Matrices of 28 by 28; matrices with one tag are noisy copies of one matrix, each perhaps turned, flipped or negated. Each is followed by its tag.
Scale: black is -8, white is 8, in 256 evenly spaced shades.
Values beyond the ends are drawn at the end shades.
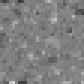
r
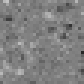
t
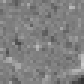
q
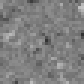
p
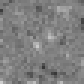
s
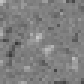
s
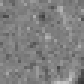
q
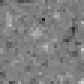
s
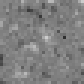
s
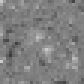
s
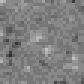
s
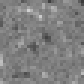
s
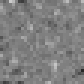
r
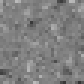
r
